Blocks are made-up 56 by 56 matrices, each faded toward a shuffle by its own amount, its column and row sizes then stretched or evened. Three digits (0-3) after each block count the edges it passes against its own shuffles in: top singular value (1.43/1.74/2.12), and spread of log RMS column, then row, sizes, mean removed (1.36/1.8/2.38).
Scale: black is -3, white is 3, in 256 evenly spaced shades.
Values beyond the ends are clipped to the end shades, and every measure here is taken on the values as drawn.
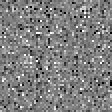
0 1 1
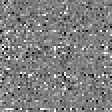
0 1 3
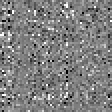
1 3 2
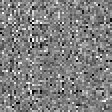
2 2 0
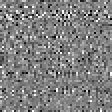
2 0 3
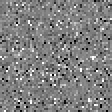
0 1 2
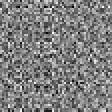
3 2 2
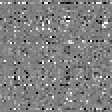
2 2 3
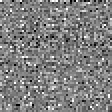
1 0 2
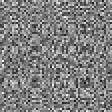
3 2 0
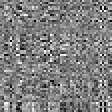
3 2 3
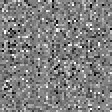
1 2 1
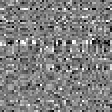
3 0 3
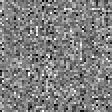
0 3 0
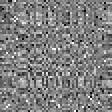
3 0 0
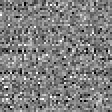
2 0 2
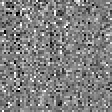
2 1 2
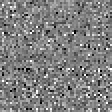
1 1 2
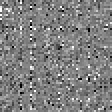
1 3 1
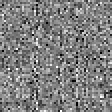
2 2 0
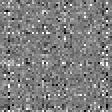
2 3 2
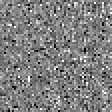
1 1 0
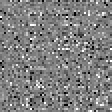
2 1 2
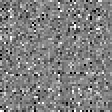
1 2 2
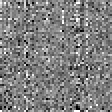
2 3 1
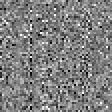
2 2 0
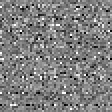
0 1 3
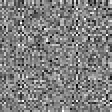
3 2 1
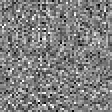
2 1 0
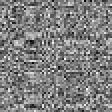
3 1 1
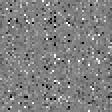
0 2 0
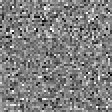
1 1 2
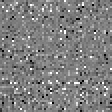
1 1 2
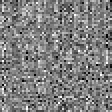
2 2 0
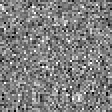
1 0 0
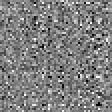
2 2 1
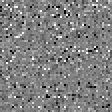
0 1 2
